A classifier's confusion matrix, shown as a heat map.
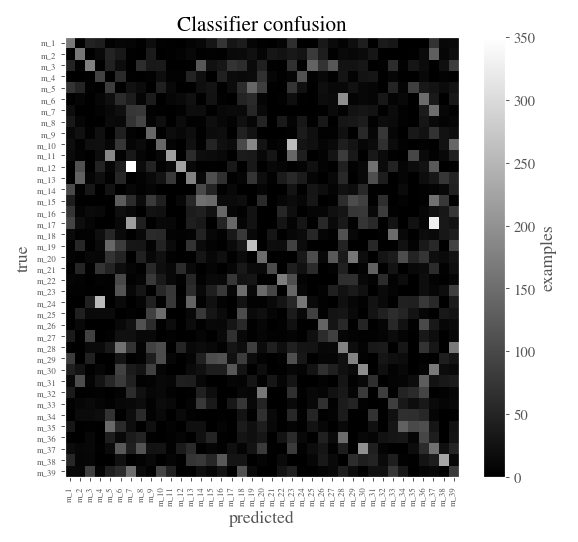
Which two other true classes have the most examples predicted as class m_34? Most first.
m_35, m_20
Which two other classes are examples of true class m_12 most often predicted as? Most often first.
m_7, m_31
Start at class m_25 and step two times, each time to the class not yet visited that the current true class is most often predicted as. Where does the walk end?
m_23
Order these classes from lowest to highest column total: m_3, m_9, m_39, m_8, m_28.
m_3, m_8, m_9, m_39, m_28
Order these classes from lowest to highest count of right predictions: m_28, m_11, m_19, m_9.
m_9, m_28, m_11, m_19
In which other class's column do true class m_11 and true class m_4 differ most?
m_5
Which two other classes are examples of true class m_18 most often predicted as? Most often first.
m_33, m_28
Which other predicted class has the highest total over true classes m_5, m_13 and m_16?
m_19
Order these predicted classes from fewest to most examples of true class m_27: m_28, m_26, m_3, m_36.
m_28, m_36, m_26, m_3
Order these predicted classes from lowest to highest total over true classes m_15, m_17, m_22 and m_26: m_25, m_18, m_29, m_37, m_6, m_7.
m_25, m_18, m_29, m_6, m_7, m_37
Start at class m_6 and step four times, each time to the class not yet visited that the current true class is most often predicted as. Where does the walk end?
m_37
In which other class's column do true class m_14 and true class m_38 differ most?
m_16
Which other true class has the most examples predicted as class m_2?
m_13
